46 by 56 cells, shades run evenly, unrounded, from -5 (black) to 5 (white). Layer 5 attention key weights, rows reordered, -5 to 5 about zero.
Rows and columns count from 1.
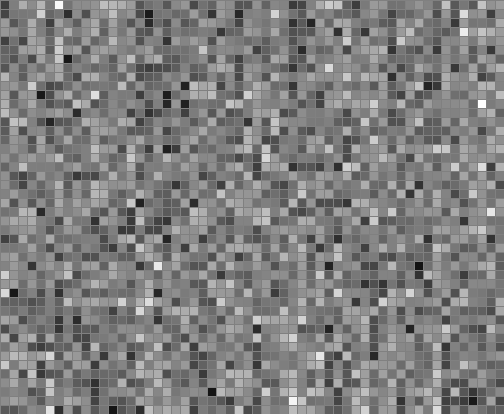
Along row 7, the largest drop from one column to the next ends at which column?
8
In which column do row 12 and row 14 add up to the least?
6
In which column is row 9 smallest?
44
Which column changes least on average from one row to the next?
13
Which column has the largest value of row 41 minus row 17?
19
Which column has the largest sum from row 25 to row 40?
34
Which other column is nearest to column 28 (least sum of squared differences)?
56
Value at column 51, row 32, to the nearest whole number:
0
